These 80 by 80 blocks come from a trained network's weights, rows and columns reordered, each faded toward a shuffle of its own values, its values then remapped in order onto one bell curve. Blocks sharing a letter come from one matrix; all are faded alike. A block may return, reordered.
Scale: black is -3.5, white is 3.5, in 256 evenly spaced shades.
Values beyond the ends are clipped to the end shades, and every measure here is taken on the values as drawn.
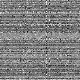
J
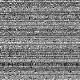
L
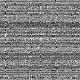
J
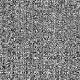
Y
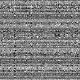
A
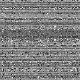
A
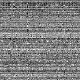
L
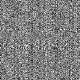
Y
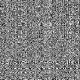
Y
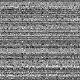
L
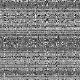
A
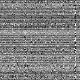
J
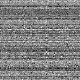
L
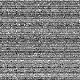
L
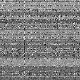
A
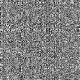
Y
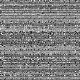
A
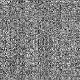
Y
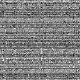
L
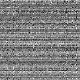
J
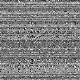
A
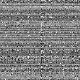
A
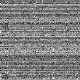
J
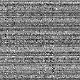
L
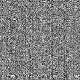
Y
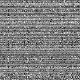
A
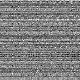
L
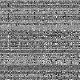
A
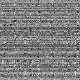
A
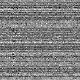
L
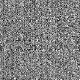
Y
